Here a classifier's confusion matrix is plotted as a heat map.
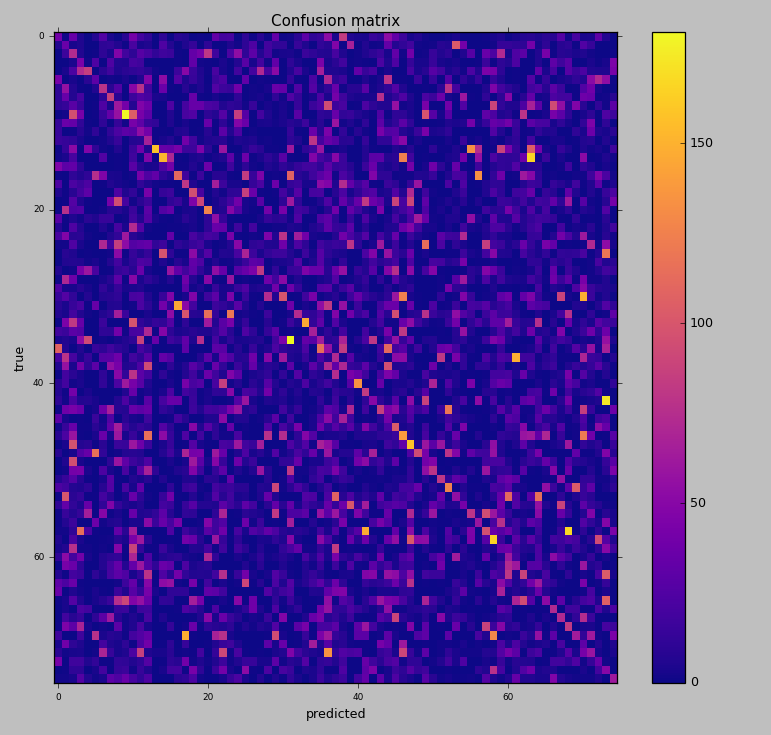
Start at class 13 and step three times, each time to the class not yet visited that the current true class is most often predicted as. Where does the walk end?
68
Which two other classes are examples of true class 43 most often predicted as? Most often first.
52, 70
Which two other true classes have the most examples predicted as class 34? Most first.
12, 70
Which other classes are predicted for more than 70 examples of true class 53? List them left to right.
1, 37, 60, 64
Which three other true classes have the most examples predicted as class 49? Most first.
24, 9, 42
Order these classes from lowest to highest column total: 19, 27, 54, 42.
27, 19, 42, 54
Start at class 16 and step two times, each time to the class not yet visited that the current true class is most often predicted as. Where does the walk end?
59
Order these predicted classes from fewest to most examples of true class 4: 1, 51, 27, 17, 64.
1, 51, 64, 17, 27
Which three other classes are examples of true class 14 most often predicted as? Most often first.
63, 46, 15
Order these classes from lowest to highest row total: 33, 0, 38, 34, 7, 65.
0, 7, 34, 38, 33, 65
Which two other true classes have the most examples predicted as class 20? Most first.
32, 2
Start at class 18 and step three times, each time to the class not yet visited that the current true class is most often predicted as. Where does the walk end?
58
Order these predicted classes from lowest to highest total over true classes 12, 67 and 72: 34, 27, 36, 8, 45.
27, 8, 36, 34, 45
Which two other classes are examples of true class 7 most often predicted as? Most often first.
43, 54
